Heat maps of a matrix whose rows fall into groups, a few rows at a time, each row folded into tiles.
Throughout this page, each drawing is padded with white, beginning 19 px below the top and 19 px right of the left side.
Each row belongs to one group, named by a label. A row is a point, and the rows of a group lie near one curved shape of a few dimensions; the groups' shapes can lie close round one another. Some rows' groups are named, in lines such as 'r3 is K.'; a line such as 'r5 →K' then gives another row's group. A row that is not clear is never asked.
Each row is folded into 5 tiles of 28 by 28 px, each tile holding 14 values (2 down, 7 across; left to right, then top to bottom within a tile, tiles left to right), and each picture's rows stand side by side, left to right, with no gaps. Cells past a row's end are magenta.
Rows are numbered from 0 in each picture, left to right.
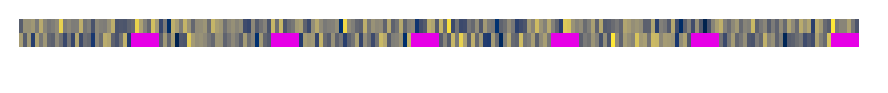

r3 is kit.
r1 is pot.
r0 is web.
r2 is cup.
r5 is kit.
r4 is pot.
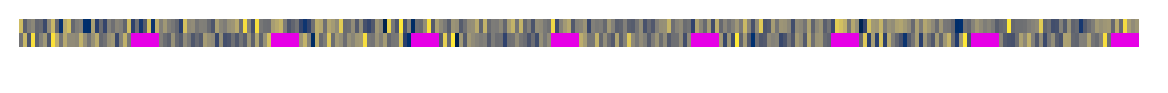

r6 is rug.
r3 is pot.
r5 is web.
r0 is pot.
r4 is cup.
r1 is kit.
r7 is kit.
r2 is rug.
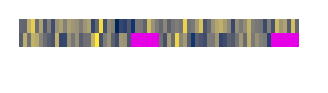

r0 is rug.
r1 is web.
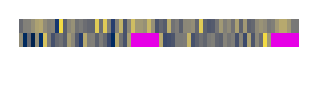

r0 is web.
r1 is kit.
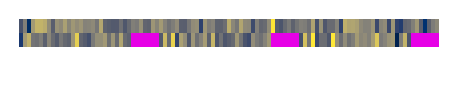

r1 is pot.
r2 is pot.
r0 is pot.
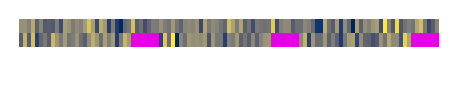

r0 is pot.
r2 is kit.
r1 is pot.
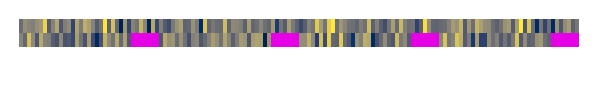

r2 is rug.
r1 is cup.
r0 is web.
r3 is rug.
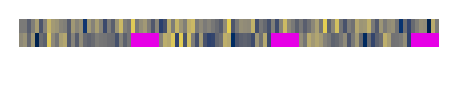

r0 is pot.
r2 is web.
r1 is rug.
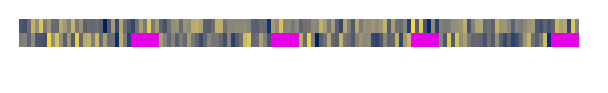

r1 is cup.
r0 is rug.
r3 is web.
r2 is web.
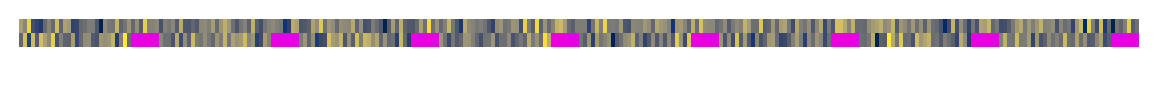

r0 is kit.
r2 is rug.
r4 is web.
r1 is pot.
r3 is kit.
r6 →rug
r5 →web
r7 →rug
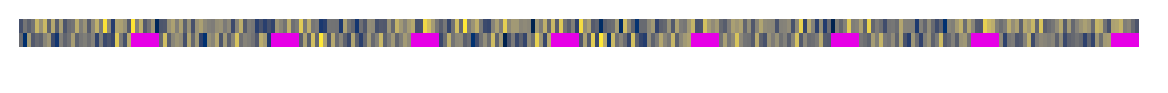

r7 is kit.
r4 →kit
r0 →web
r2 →kit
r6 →kit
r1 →rug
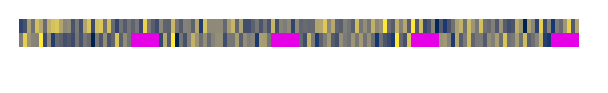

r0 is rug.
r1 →pot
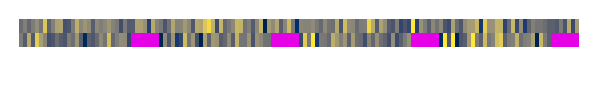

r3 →pot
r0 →web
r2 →pot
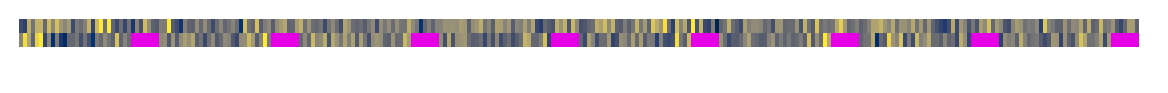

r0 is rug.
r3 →web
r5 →kit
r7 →cup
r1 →kit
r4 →web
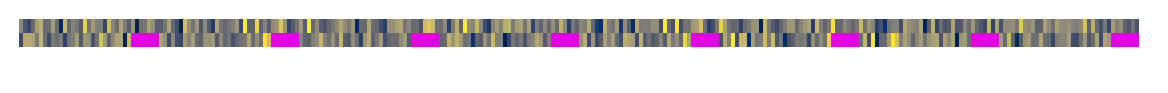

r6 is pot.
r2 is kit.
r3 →web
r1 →kit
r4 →kit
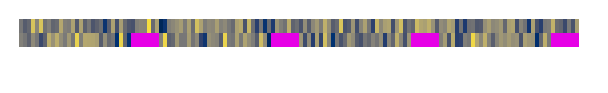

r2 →web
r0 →rug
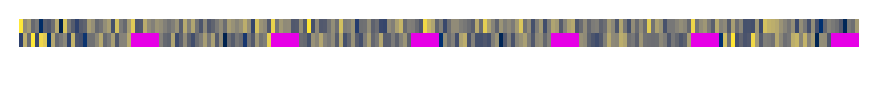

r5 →pot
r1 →kit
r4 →pot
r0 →kit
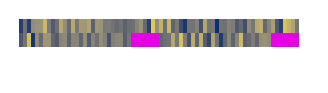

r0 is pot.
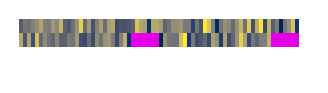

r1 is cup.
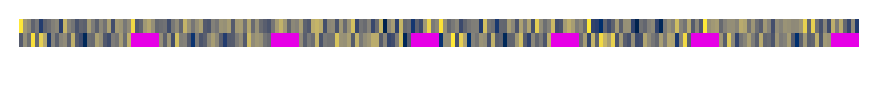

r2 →rug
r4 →kit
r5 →web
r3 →kit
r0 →kit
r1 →web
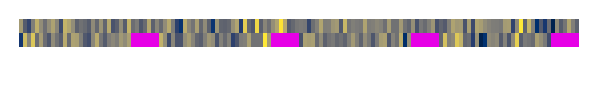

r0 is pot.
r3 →rug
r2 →cup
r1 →kit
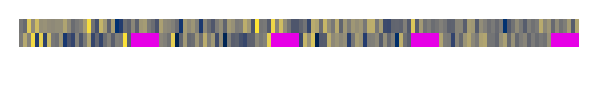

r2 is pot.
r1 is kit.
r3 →pot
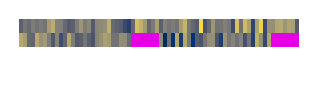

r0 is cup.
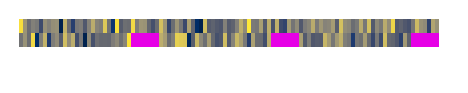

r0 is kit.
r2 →web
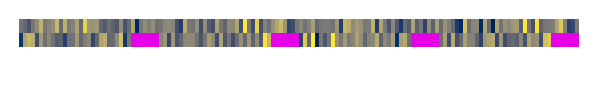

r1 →kit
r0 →cup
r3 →kit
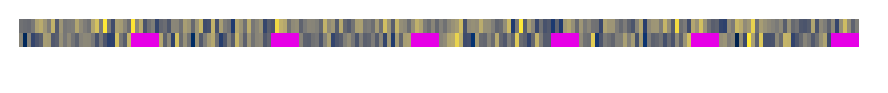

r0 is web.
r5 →rug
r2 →kit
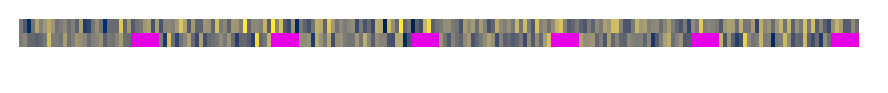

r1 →web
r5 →web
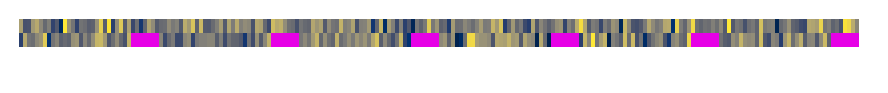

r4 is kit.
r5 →kit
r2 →rug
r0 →cup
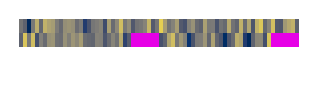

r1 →kit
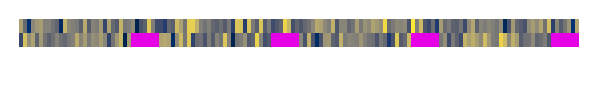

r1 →rug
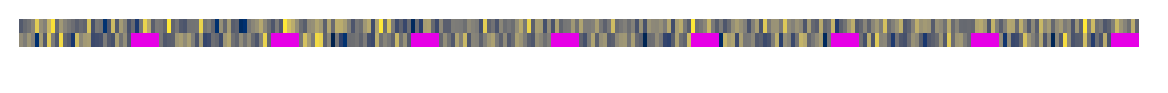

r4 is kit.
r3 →cup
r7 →web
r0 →rug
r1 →kit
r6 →web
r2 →rug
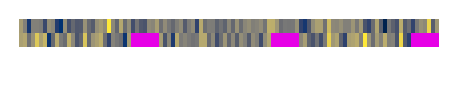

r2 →rug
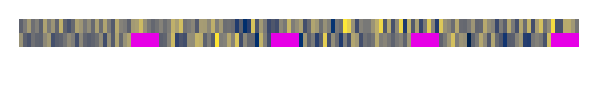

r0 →kit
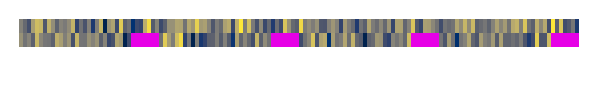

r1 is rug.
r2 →kit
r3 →web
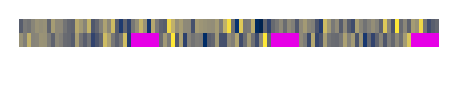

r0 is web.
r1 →rug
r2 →kit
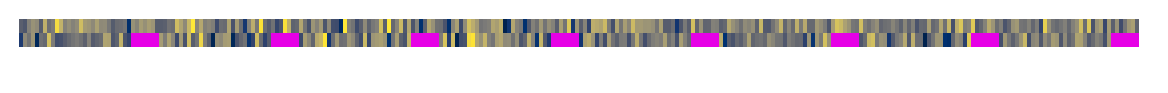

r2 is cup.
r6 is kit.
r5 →kit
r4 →pot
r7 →cup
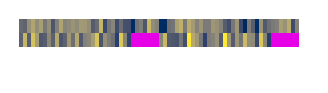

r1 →rug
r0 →rug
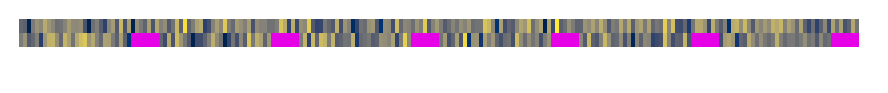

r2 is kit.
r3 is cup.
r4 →web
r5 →pot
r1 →web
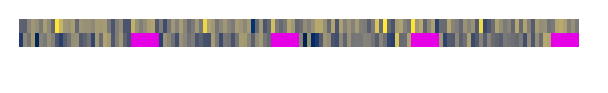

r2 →web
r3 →kit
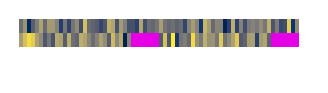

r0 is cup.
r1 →pot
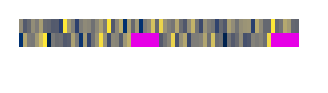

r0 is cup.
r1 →kit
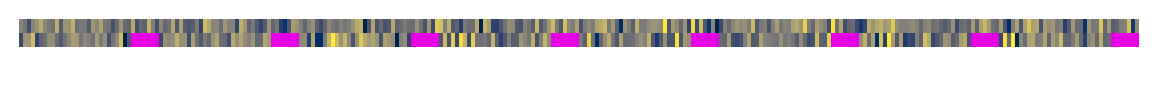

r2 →pot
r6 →rug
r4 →web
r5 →web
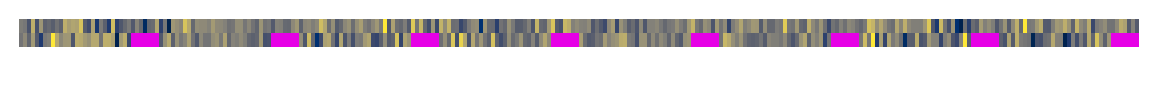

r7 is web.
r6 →rug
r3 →kit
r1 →pot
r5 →cup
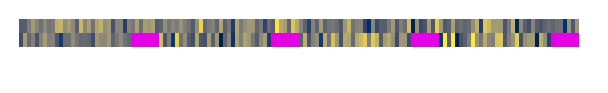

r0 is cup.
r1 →web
